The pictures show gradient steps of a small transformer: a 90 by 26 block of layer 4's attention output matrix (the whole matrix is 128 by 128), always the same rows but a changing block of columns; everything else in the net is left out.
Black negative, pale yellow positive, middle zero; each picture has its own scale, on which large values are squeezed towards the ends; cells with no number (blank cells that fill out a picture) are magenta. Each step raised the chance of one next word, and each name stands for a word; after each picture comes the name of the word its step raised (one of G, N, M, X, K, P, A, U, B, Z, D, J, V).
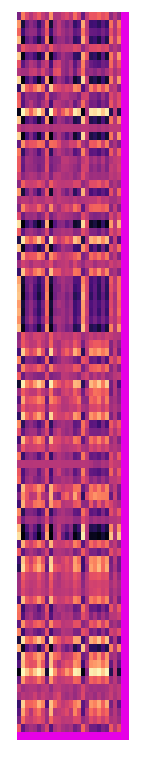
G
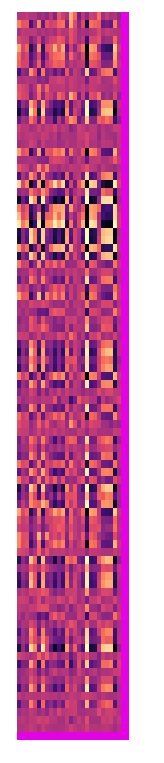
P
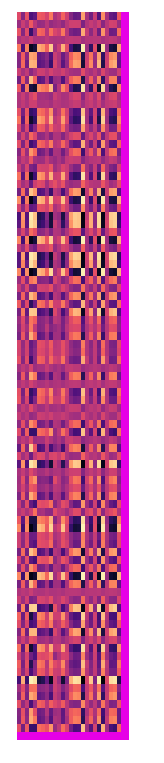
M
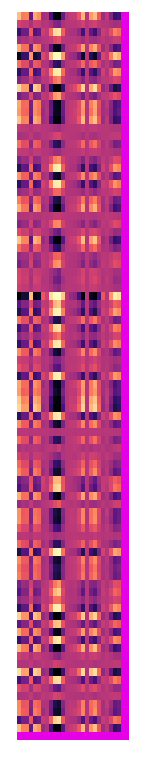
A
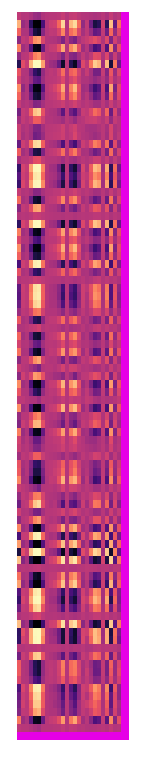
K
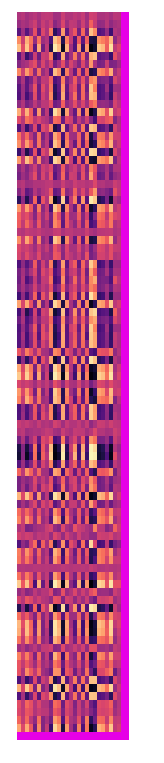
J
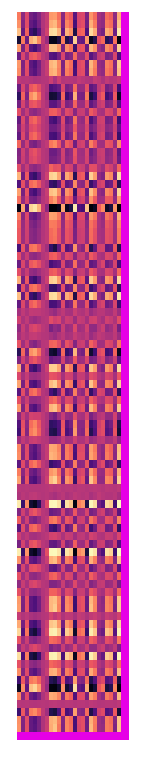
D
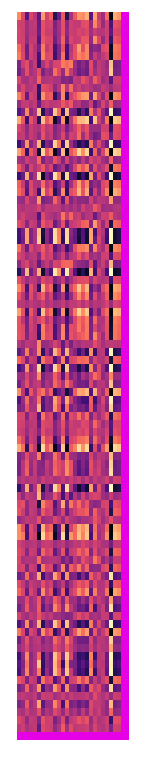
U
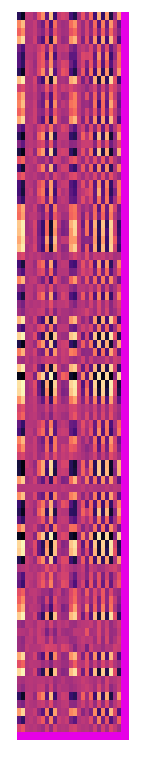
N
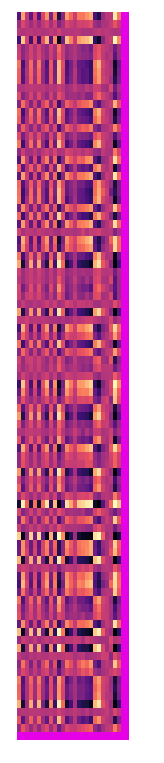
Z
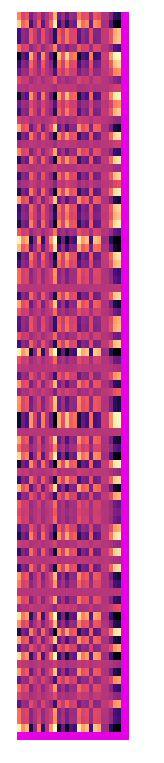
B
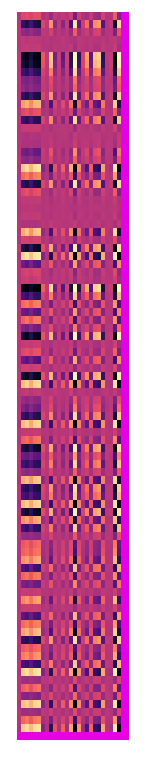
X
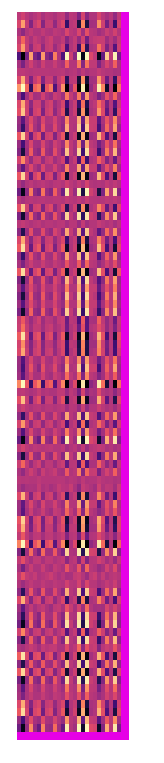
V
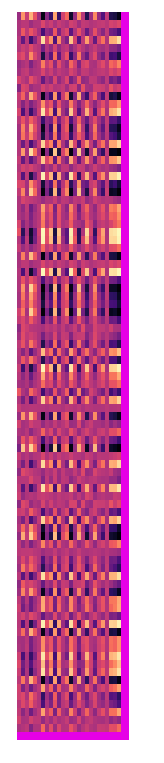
U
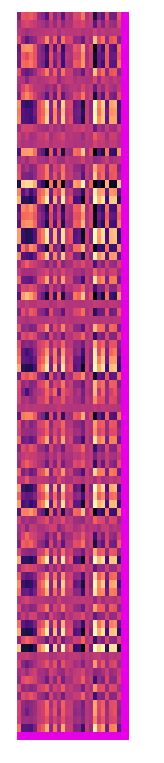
P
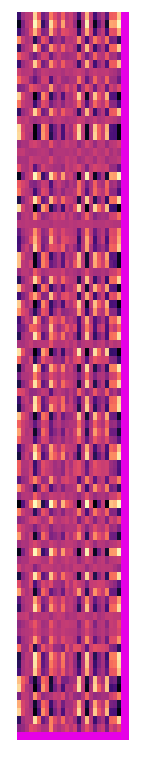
D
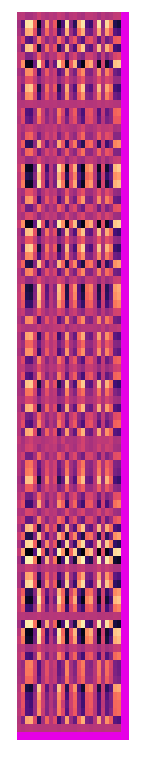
K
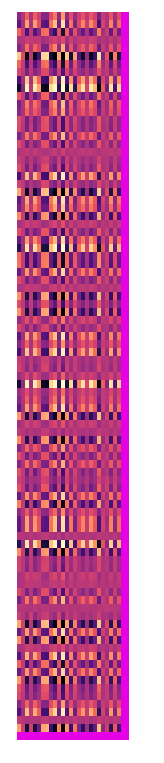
V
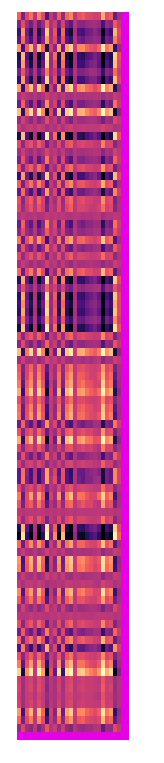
G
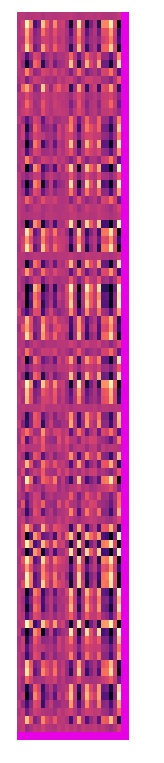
K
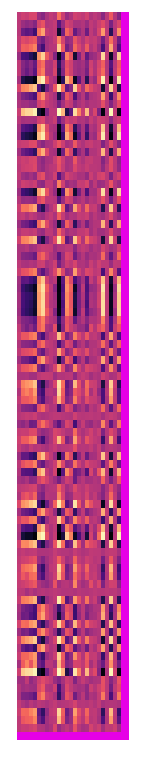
G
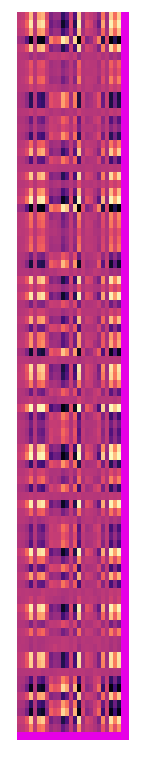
D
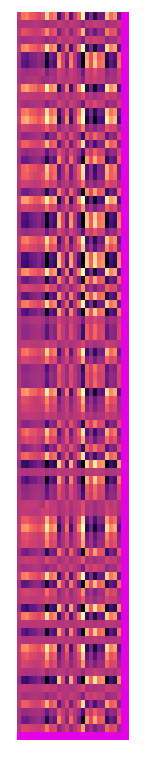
M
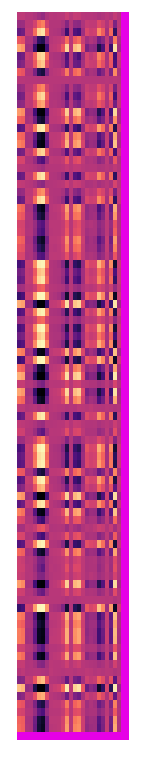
J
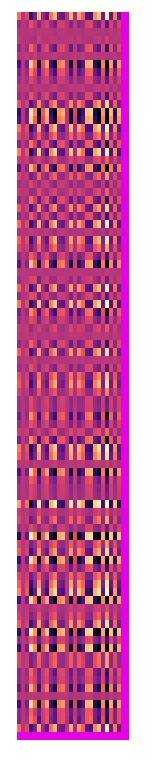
Z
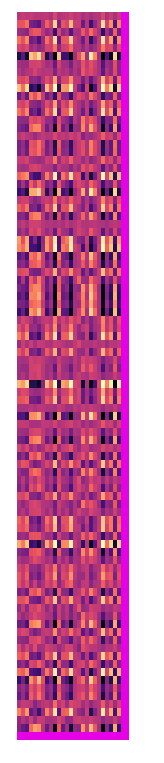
V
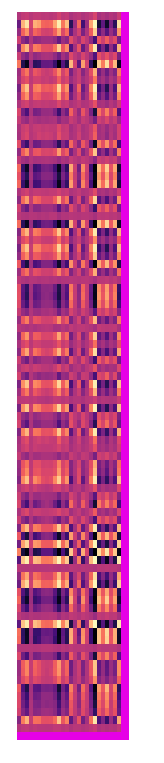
K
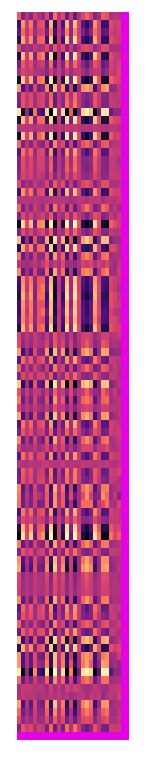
G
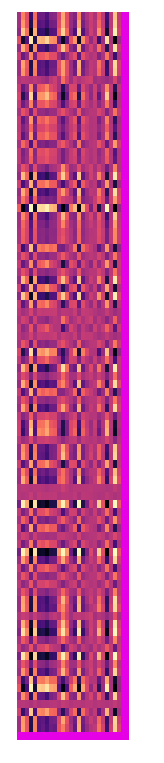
D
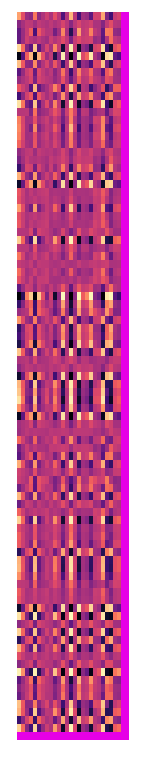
A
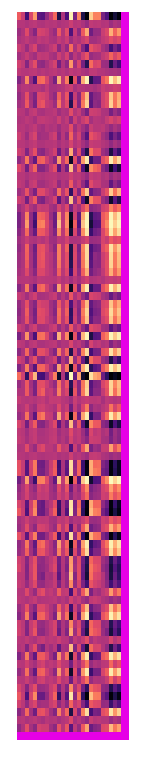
N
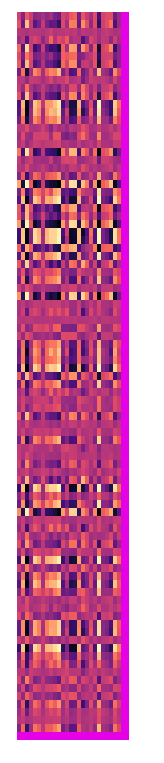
P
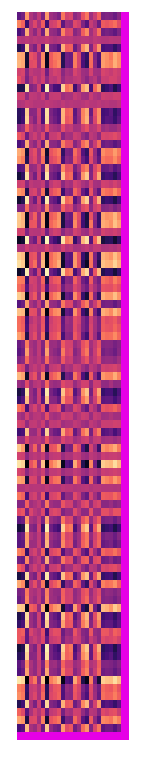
M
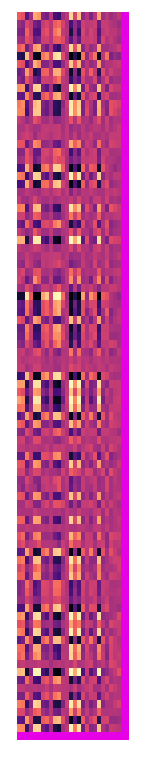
A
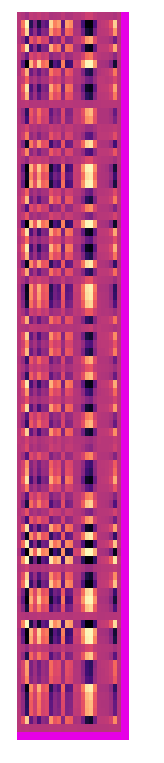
K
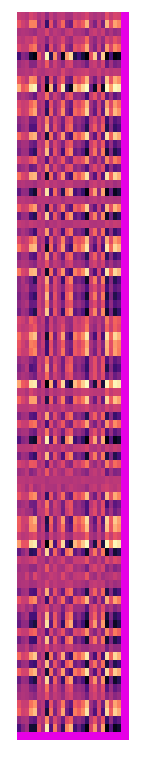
V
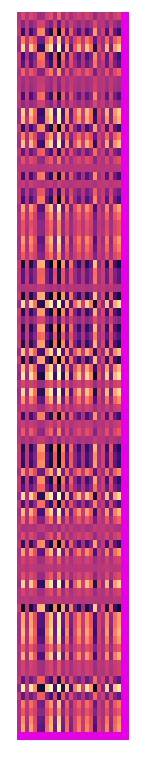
J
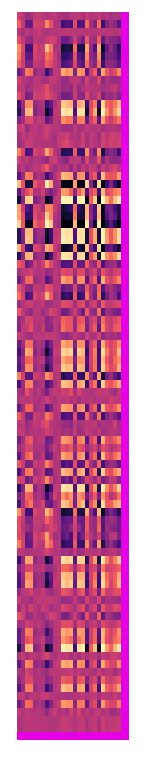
P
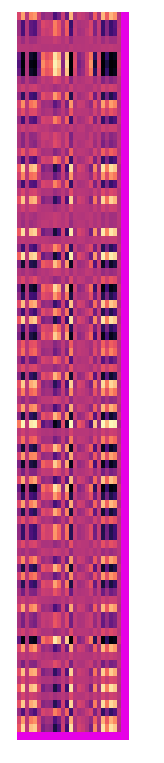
X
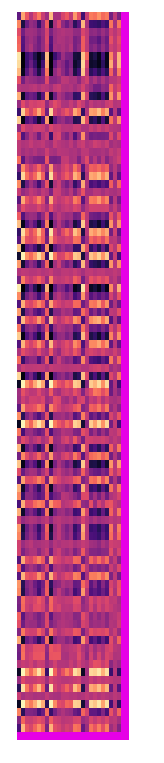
X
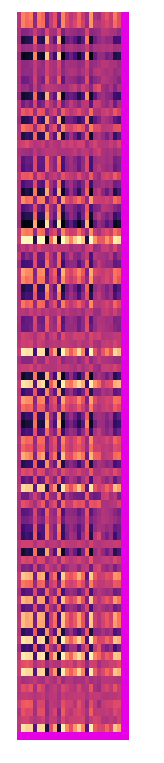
B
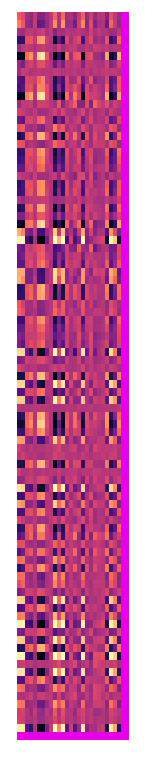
B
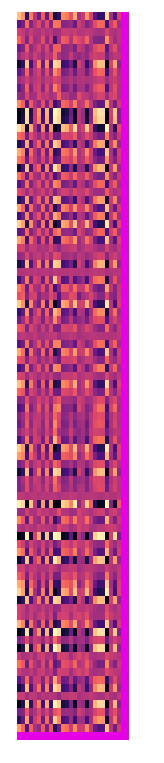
Z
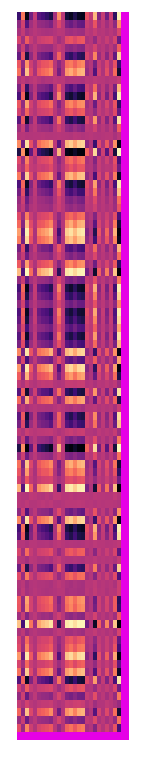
U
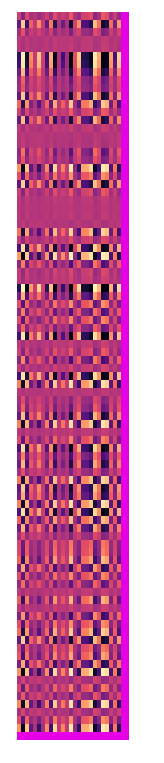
X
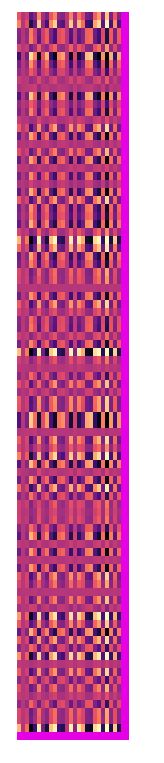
B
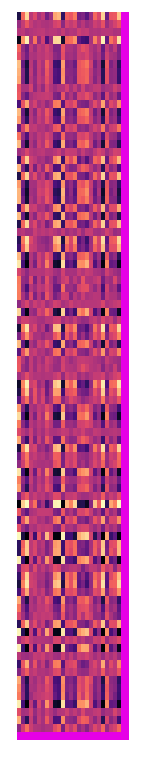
Z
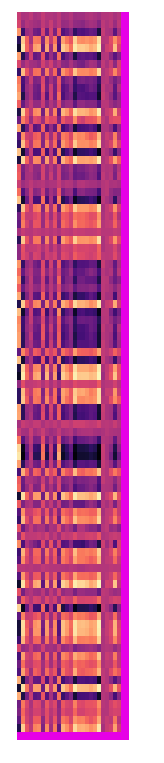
J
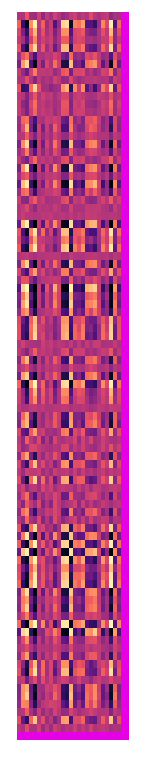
K
